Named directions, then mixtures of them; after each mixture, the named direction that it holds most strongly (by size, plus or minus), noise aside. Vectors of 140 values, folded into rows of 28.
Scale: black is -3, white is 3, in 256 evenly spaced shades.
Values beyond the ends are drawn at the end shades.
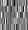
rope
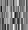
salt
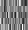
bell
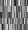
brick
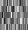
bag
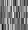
brick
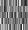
bell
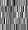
rope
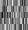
bag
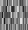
bag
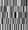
bell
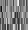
salt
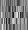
salt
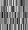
bag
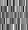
rope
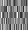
rope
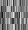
salt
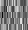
bag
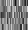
brick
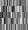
bag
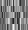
salt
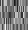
rope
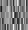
salt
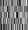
bell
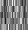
bag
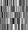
salt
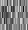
bag
